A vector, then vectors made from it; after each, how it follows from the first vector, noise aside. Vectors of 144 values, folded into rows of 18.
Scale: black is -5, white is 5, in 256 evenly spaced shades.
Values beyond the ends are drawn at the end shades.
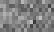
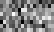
reversed, scaled up.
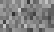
reversed, negated.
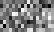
reversed, scaled up.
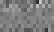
wrapped around, negated, partly zeroed.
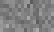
wrapped around, shrunk.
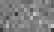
wrapped around, partly zeroed.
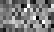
wrapped around, negated, scaled up.
